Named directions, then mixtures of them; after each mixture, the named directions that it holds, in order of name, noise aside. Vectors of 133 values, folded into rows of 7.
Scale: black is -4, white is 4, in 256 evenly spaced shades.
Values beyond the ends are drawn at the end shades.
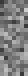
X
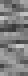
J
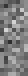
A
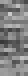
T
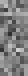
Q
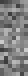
A, T, X.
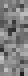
J, Q, X.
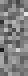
A, Q.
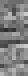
J, T.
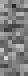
A, J, X.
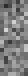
A.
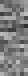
J, X.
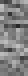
J, T.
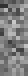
A, Q, T.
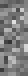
A.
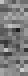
T.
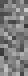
X.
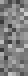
A, Q.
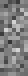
A.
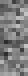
A, T, X.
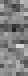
J.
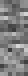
J.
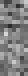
A, J, T.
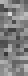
Q, T.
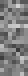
J, Q, T.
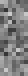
Q, T.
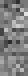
A, T.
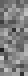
A, Q, X.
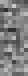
Q, T.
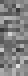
J, Q, T.
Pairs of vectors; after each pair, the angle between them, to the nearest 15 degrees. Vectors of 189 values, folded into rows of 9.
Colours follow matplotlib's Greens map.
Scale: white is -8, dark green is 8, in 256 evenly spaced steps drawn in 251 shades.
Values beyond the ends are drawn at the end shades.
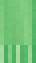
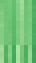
30 degrees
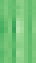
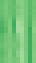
30 degrees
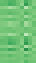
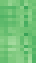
135 degrees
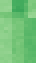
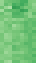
45 degrees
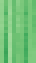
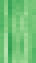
150 degrees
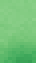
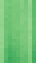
60 degrees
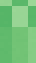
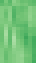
120 degrees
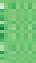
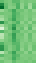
150 degrees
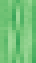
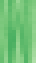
135 degrees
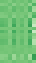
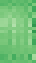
150 degrees
